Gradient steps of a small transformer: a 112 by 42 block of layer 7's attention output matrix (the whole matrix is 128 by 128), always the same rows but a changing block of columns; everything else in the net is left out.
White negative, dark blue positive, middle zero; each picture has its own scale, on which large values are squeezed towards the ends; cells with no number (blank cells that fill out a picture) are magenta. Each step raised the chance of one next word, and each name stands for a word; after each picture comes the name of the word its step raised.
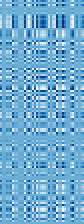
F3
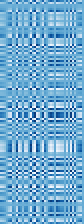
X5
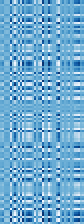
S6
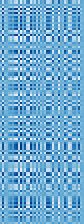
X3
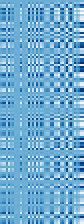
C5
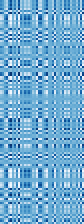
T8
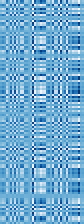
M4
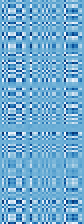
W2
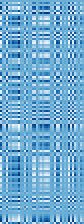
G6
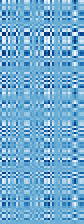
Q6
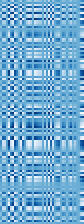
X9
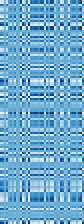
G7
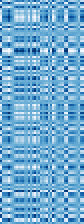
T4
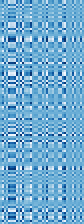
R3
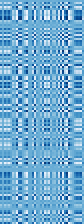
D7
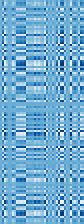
S6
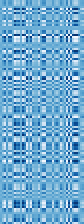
X3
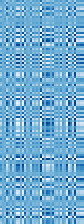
C5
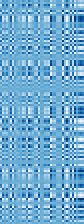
T8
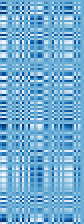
G6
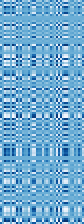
X5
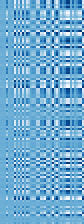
Q6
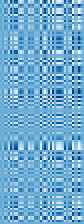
M4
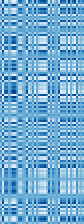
M4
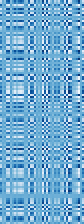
M4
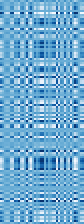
G6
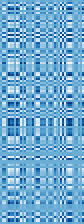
C5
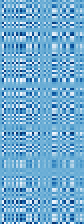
W2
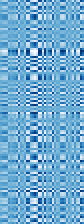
T4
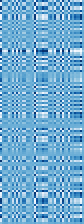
T4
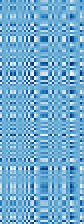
R3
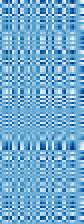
M4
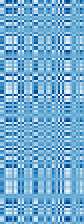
M4
